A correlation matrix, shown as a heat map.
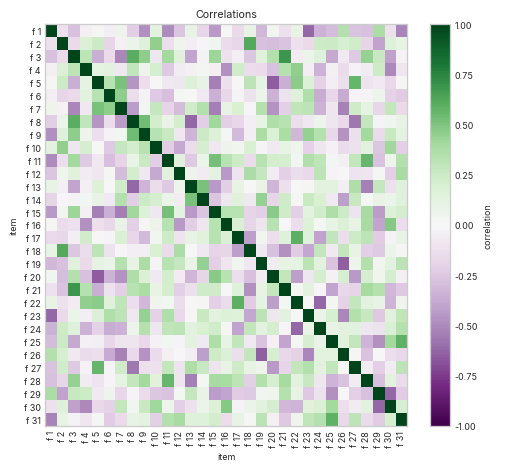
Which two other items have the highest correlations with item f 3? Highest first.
f 21, f 8
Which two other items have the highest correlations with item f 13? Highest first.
f 14, f 27
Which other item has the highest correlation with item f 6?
f 7
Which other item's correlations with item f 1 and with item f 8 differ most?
f 9
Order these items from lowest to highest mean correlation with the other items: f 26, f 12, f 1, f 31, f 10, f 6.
f 1, f 26, f 6, f 12, f 10, f 31
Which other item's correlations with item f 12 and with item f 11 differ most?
f 16
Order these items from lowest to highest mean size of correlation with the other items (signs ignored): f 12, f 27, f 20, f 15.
f 12, f 27, f 20, f 15
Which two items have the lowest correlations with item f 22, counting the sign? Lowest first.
f 24, f 20
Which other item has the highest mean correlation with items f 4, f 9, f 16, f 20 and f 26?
f 15
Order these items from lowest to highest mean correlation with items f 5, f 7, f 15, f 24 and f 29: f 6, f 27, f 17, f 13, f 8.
f 8, f 17, f 6, f 13, f 27
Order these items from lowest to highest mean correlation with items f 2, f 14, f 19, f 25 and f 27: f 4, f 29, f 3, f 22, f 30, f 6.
f 29, f 3, f 6, f 4, f 22, f 30
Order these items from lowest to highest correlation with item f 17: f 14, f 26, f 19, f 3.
f 26, f 3, f 19, f 14
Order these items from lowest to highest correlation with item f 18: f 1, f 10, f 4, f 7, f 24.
f 4, f 7, f 1, f 10, f 24
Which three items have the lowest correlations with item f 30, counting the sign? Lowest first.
f 29, f 4, f 3
